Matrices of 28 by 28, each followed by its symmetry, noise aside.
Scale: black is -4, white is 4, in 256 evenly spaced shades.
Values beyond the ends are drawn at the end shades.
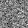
no symmetry.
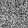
antisymmetric.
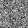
no symmetry.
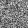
antisymmetric.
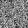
same after a half turn.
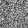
no symmetry.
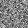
same after a half turn.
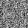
mirrored top to bottom.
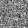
antisymmetric.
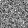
symmetric.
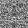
mirrored left to right.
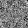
same after a half turn.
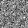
symmetric.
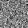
no symmetry.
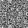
mirrored top to bottom.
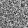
symmetric across the other diagonal.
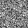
same after a half turn.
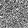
symmetric.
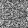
mirrored top to bottom.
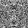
mirrored left to right.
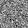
symmetric.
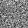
antisymmetric.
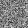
symmetric.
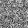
no symmetry.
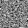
same after a half turn.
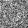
symmetric.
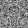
mirrored left to right.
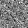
symmetric across the other diagonal.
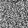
no symmetry.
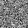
no symmetry.
